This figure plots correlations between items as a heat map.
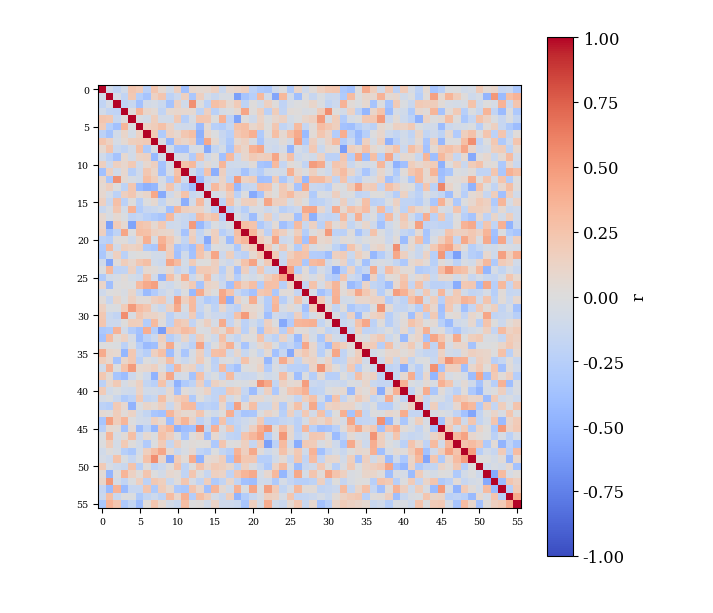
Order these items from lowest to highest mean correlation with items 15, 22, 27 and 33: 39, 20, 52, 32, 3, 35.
52, 3, 20, 32, 35, 39
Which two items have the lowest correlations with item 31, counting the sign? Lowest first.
24, 46
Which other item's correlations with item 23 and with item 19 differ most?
30
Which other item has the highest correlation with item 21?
39
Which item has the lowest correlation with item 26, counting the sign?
47
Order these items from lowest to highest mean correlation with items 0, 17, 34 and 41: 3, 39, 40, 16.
3, 39, 16, 40
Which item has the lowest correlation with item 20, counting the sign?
14
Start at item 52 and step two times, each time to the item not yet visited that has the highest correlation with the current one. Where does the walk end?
44
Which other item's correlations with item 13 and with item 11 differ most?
45
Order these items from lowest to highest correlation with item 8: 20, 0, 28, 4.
4, 0, 28, 20
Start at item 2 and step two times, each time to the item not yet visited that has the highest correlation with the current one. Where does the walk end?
18
